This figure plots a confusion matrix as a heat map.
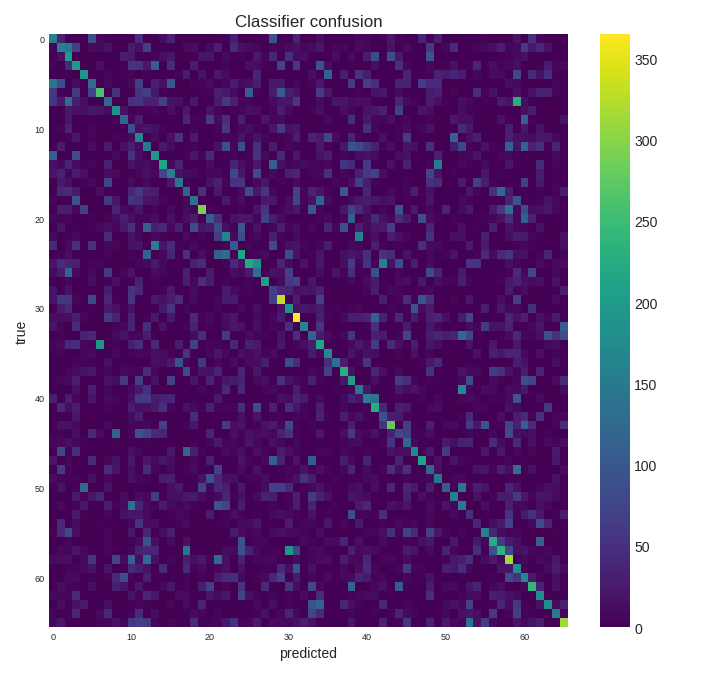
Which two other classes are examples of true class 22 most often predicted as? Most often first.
39, 24
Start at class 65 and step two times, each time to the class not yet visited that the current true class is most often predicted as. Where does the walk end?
38
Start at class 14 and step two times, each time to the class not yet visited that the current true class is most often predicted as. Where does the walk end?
20
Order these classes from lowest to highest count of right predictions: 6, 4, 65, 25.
4, 25, 6, 65
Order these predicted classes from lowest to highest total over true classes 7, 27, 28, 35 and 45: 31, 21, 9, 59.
9, 21, 31, 59
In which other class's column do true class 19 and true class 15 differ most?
58
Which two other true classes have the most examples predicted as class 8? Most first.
44, 58
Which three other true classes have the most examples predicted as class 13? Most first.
23, 3, 51
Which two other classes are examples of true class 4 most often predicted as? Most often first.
35, 59
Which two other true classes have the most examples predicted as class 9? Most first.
60, 38
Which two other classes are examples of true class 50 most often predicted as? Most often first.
52, 4
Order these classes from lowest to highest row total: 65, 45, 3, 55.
45, 55, 3, 65
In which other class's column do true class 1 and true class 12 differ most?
2
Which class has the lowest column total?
36
